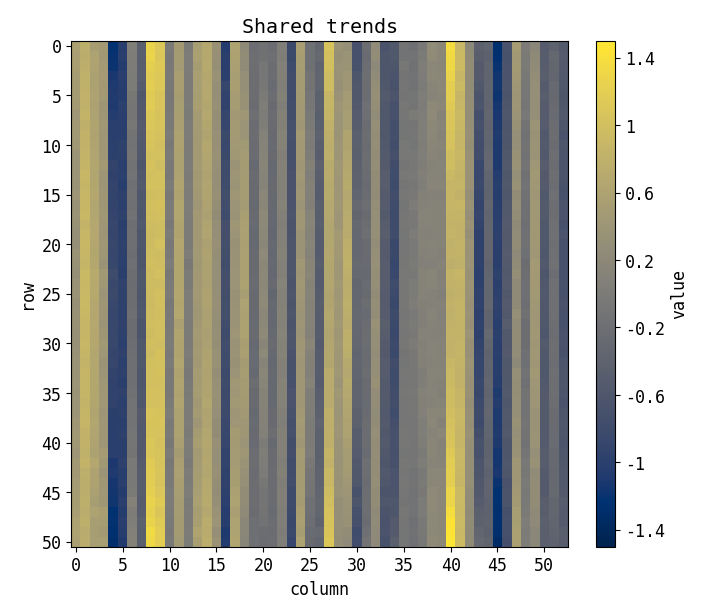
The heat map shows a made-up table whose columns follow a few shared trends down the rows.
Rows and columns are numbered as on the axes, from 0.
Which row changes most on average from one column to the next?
50
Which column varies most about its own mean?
40
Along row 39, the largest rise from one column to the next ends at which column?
8
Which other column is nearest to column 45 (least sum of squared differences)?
4
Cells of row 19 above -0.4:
40
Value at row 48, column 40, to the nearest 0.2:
1.4
